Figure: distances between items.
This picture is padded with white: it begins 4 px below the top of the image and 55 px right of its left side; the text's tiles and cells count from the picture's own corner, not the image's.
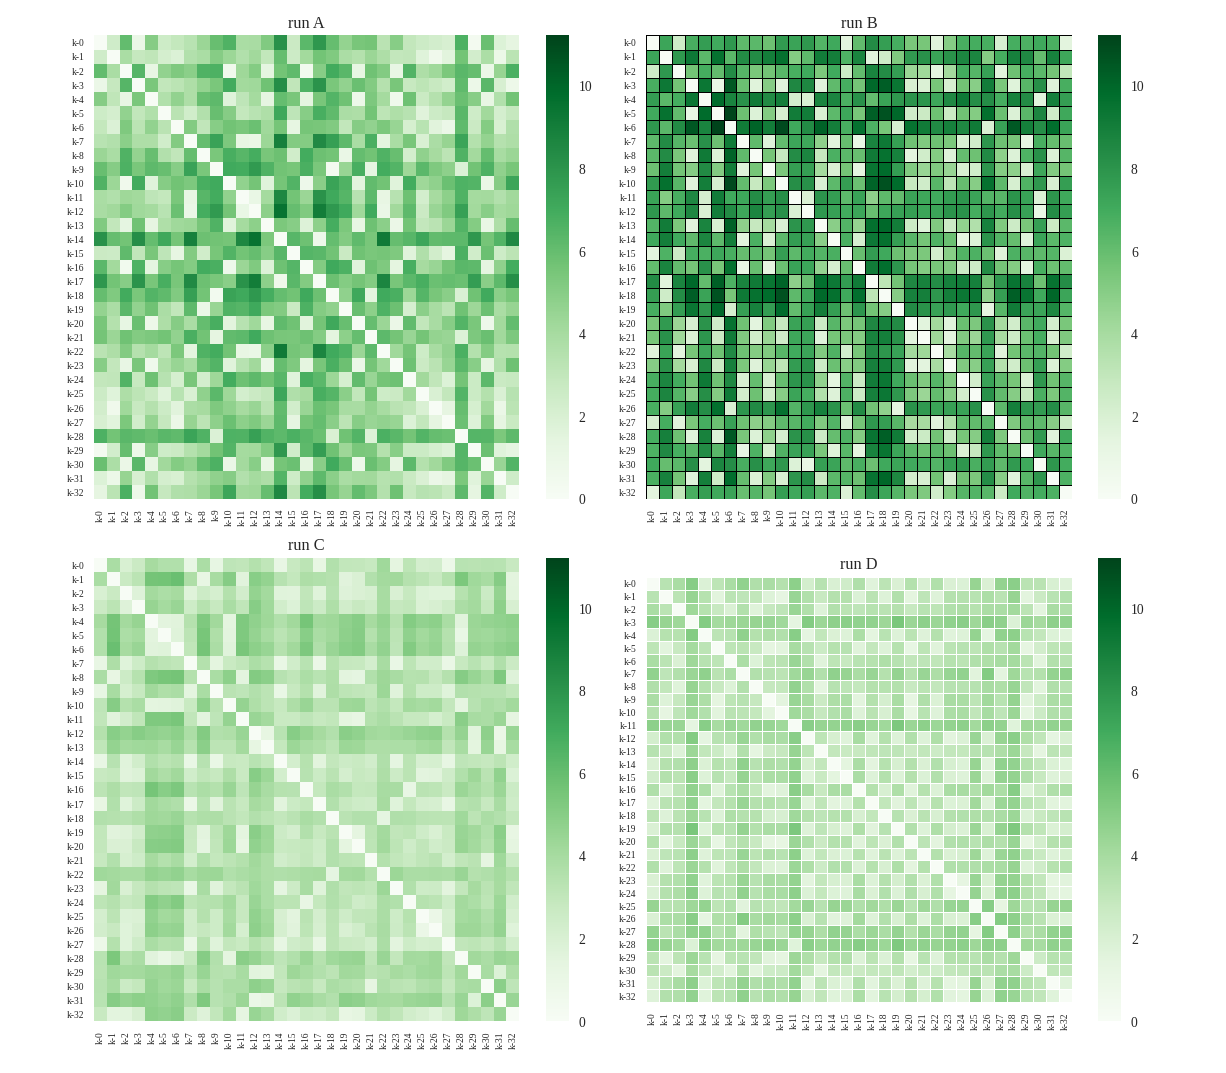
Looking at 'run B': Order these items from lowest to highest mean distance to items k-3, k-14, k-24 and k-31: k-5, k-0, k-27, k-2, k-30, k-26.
k-5, k-27, k-2, k-0, k-30, k-26
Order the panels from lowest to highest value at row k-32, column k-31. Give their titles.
run D, run A, run C, run B
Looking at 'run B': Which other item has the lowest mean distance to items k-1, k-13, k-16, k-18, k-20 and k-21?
k-23
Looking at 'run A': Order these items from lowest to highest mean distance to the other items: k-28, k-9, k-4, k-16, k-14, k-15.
k-4, k-15, k-16, k-9, k-28, k-14
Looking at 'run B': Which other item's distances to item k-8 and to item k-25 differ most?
k-14
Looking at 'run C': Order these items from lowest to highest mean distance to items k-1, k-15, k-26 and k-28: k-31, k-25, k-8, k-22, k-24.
k-25, k-8, k-24, k-22, k-31
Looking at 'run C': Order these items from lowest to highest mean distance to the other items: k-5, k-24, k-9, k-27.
k-27, k-9, k-24, k-5
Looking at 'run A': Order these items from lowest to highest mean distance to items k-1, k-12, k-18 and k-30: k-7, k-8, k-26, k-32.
k-26, k-7, k-32, k-8
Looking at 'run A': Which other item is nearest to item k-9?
k-18
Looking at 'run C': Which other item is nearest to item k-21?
k-30
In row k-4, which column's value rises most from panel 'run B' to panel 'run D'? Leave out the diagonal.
k-11
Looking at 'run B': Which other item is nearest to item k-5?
k-3
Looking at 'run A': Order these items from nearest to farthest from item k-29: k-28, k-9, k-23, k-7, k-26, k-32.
k-32, k-26, k-7, k-23, k-9, k-28
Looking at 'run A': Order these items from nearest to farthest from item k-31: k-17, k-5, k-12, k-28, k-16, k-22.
k-5, k-22, k-12, k-16, k-28, k-17
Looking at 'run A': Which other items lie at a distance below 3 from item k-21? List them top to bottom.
k-9, k-18, k-28
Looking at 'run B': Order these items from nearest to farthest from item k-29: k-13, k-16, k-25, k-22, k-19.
k-16, k-25, k-13, k-22, k-19
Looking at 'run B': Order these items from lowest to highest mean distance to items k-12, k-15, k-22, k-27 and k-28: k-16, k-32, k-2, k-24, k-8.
k-2, k-32, k-8, k-16, k-24
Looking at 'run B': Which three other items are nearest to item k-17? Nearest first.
k-1, k-18, k-11
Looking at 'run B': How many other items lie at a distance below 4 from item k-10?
9
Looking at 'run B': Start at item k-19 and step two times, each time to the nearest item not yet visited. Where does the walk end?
k-6
